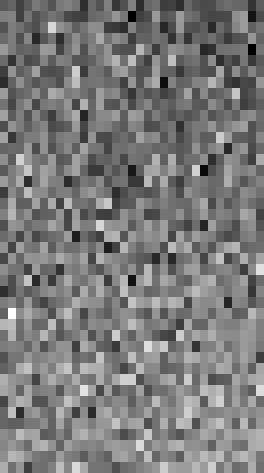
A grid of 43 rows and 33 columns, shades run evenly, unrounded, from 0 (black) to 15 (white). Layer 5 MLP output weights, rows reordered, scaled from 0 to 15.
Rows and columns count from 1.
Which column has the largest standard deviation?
17
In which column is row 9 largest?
30
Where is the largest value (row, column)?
29, 2
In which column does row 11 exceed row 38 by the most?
10
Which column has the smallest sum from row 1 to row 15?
32
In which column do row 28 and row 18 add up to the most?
4
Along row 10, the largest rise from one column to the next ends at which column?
11
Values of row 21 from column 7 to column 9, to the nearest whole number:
10 8 4
